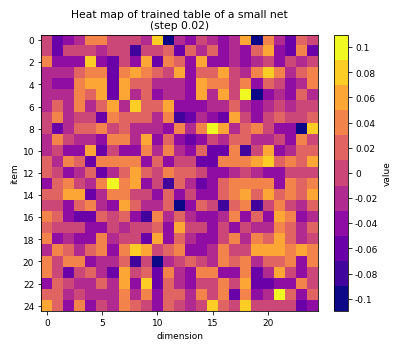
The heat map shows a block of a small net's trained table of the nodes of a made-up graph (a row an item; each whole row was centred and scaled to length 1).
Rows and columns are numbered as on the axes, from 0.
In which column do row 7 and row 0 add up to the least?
19
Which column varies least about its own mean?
13
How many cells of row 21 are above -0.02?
14
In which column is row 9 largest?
9
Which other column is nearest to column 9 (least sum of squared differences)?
11
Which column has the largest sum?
7
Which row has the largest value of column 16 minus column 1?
8
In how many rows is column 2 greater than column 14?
9
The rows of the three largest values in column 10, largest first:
0, 18, 16
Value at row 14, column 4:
-0.06
